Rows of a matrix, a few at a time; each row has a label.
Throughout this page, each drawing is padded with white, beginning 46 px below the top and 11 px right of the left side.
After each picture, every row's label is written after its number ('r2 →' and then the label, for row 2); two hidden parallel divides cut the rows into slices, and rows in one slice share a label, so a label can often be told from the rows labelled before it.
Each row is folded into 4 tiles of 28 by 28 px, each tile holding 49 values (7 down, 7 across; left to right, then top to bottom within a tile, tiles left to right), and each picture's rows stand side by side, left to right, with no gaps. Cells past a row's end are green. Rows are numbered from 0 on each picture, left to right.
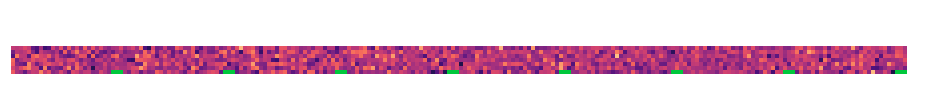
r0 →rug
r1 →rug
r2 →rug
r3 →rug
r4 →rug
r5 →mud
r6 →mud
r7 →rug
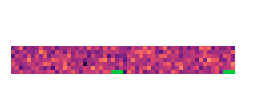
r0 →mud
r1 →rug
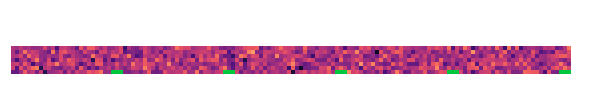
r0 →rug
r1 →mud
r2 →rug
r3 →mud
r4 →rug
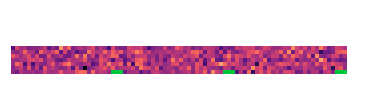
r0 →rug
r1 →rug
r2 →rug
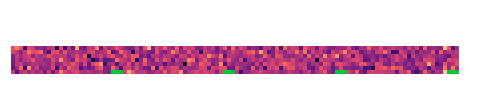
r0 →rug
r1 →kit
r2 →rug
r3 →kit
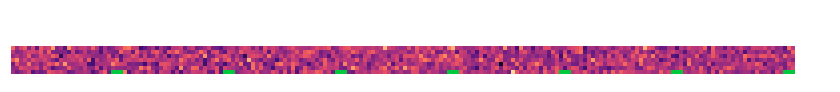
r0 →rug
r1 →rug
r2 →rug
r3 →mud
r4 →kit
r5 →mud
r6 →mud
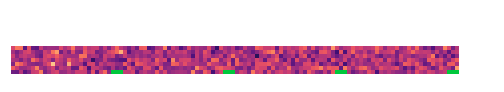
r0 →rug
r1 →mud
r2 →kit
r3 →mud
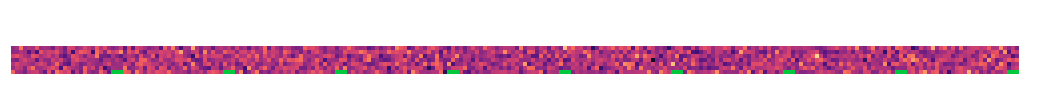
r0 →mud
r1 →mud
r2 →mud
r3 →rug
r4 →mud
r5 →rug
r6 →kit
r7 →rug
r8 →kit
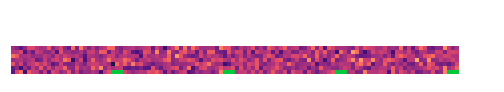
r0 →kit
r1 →kit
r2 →mud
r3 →kit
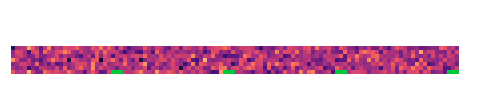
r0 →kit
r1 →kit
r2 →rug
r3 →mud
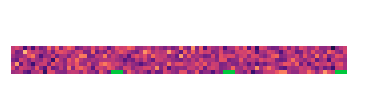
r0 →rug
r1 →mud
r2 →rug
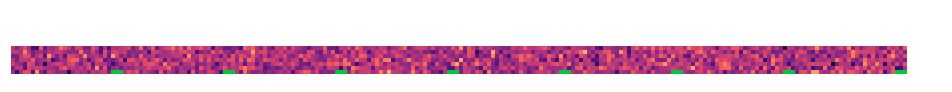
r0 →rug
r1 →mud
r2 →rug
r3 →mud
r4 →mud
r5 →mud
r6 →rug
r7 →kit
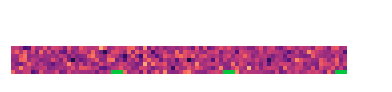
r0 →mud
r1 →mud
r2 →mud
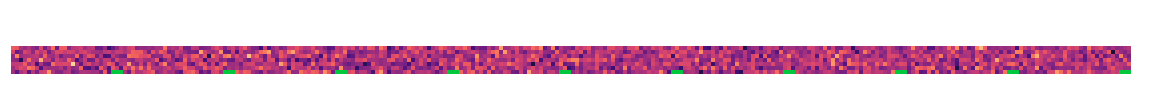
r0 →rug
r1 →rug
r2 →rug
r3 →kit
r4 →rug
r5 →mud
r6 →rug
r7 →mud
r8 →rug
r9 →rug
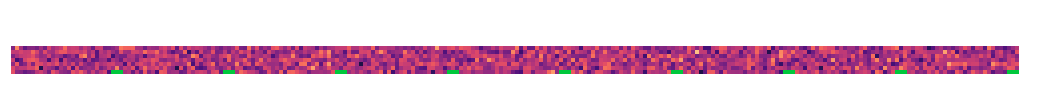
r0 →rug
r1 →rug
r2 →kit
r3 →mud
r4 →rug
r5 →kit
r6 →rug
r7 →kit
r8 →rug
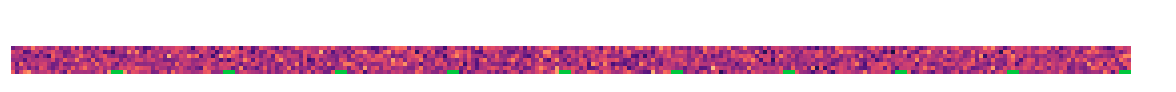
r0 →kit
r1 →rug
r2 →kit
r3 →rug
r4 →kit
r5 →kit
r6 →kit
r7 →rug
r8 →rug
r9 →mud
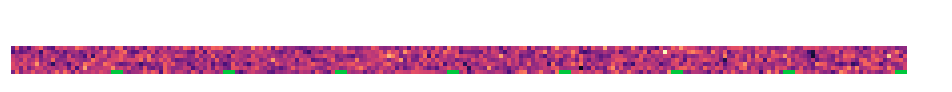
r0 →kit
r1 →mud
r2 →mud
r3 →mud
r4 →kit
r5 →kit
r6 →rug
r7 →kit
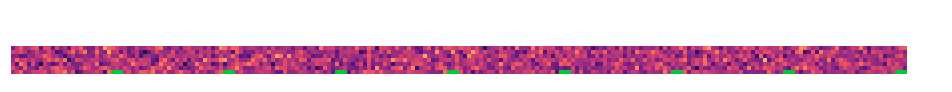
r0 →kit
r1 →kit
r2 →mud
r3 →kit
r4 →rug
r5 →mud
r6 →kit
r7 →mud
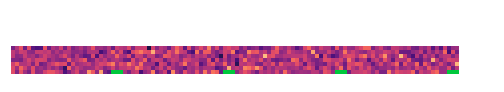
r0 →rug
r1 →rug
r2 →rug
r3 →mud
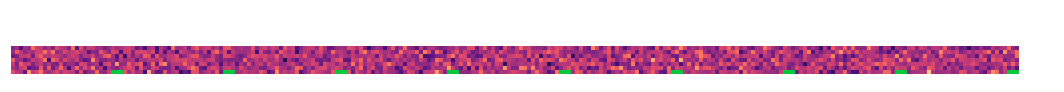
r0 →kit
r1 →rug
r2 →mud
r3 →rug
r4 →kit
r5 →kit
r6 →rug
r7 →rug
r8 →mud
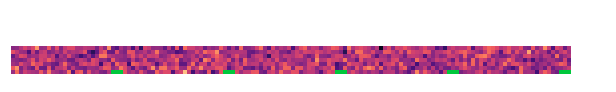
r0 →kit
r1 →kit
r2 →kit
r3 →rug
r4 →mud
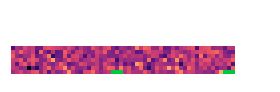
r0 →kit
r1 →kit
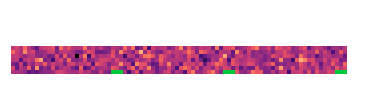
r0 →rug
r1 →rug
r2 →mud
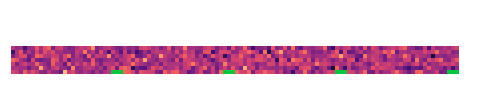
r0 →kit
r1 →kit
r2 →rug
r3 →mud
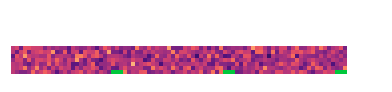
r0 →mud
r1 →kit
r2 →mud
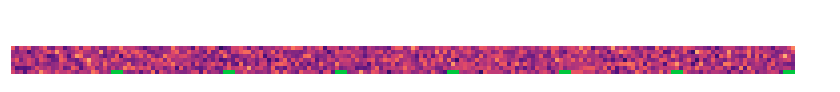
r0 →mud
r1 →rug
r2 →rug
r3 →mud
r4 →mud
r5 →rug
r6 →rug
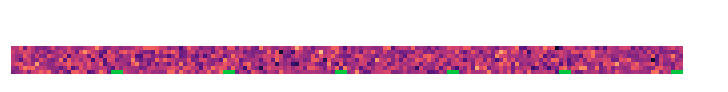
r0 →rug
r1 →kit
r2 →kit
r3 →mud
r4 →rug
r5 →rug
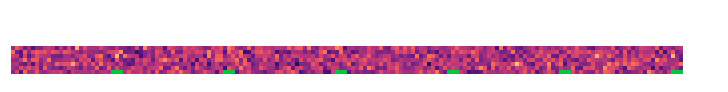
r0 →rug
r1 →kit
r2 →kit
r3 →mud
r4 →rug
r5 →rug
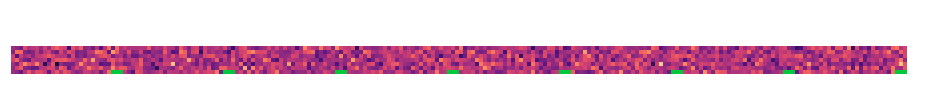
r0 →kit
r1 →mud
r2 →rug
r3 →mud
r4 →mud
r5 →rug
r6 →mud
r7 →kit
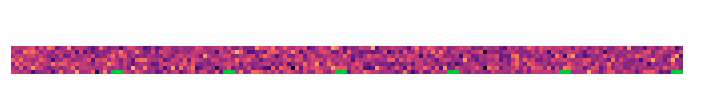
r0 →rug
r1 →rug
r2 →kit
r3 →kit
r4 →mud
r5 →mud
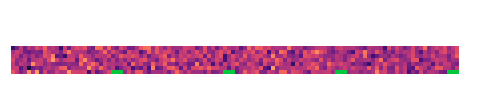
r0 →kit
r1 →kit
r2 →mud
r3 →mud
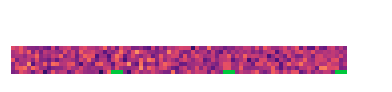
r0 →rug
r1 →rug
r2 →mud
